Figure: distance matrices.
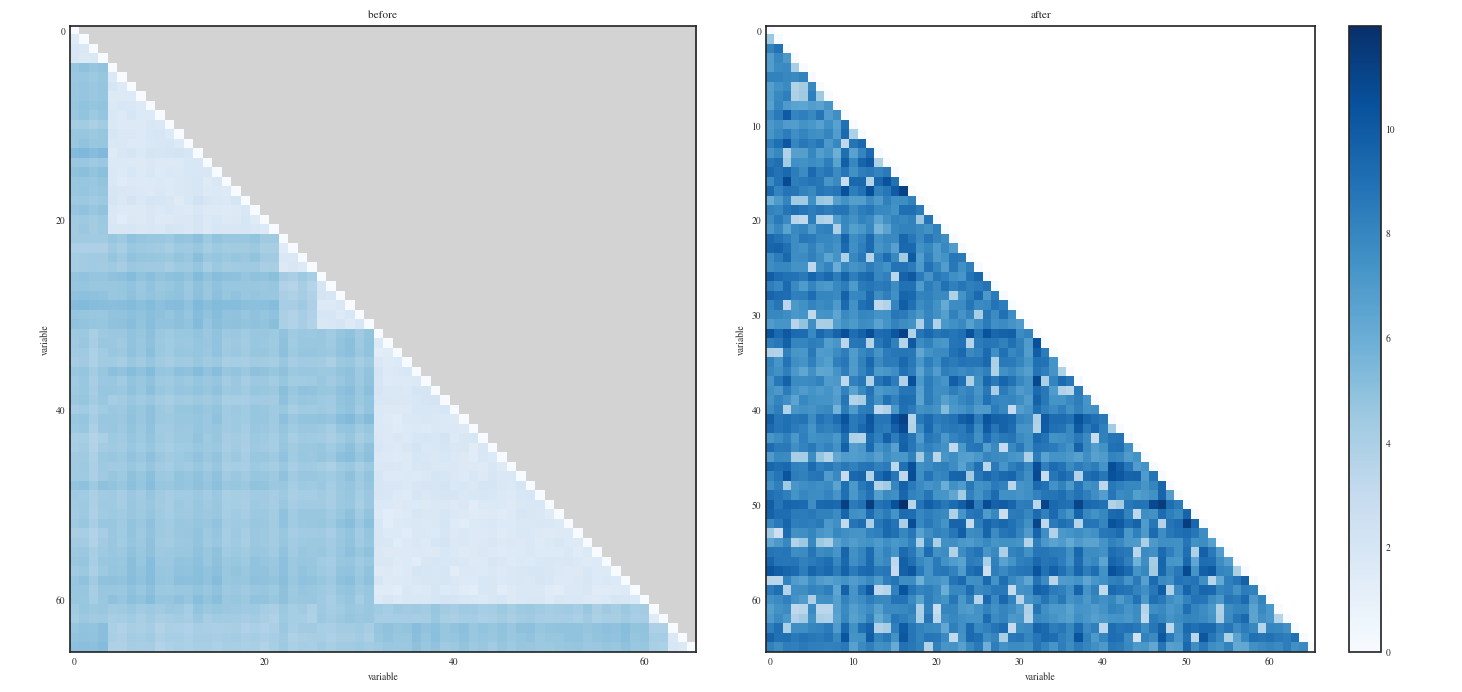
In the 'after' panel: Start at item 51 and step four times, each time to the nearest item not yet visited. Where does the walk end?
22
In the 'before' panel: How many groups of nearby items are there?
7
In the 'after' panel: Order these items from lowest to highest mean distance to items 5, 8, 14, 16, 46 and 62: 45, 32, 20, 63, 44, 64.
45, 20, 63, 44, 64, 32
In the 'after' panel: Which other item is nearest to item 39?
43
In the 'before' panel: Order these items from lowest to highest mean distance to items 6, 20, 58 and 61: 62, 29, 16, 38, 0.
16, 62, 38, 0, 29
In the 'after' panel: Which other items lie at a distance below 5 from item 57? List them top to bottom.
15, 26, 46, 56
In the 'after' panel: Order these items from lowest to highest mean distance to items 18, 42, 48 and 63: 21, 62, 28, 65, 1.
62, 21, 65, 1, 28
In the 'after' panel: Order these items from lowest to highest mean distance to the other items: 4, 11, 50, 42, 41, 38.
4, 38, 11, 42, 41, 50
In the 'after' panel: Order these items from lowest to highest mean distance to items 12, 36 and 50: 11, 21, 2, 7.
7, 21, 11, 2
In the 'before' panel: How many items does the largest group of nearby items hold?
29
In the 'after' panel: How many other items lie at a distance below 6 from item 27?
3
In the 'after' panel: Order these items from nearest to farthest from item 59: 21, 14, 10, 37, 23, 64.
14, 21, 10, 23, 64, 37
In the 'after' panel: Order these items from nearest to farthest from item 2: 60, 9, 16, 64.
60, 64, 9, 16
